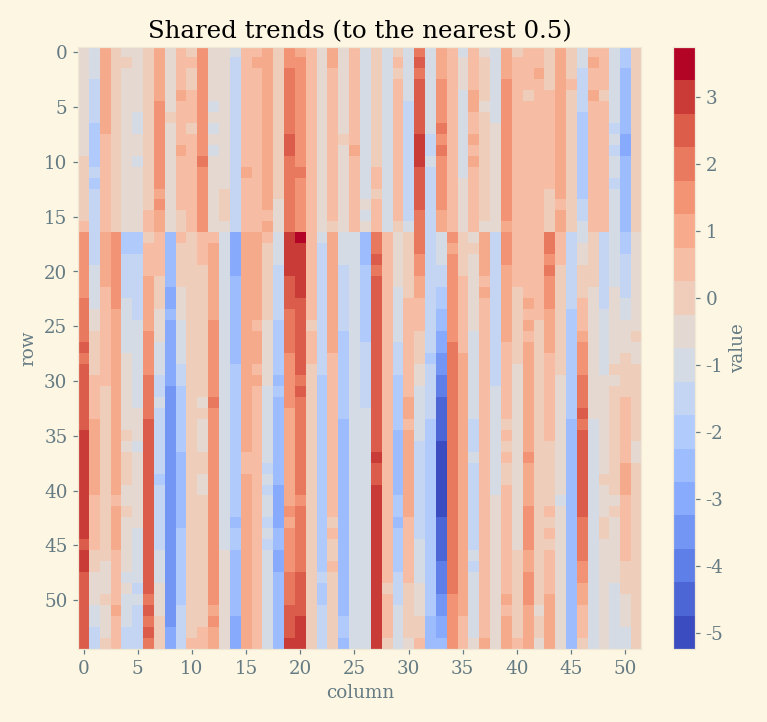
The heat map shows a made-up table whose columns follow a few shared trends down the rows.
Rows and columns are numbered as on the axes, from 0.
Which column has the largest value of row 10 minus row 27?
33
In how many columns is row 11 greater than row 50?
28
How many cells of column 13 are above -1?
26
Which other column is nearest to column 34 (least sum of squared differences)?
6
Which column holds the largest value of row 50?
27
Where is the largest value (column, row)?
20, 17
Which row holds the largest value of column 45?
3
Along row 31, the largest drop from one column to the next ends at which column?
7
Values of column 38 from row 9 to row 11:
-0.5 -0.5 -0.5
